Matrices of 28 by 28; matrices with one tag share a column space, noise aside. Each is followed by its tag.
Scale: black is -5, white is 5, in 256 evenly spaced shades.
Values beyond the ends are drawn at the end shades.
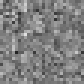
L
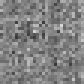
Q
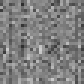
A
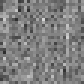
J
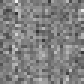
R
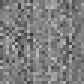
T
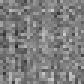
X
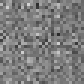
T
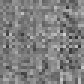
X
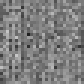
X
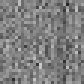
A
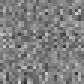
X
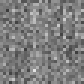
R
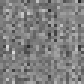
R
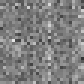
T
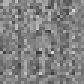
L
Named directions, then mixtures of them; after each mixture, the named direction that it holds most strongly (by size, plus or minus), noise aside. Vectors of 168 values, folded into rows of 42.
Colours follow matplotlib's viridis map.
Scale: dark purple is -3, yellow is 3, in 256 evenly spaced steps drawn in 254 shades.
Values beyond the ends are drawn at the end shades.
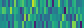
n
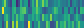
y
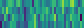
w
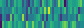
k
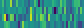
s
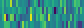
s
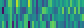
y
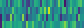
k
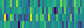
s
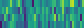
w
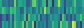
n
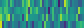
k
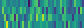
s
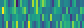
y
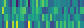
y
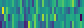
w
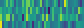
k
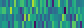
n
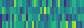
k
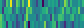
y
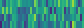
w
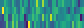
y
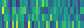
y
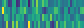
y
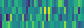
k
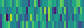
s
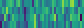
w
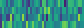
k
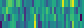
w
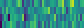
w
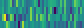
s
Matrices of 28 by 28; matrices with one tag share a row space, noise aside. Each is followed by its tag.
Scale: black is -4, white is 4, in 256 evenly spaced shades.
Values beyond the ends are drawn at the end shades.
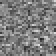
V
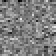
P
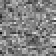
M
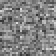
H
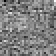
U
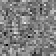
U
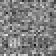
U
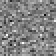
U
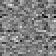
P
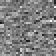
H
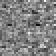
V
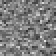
V
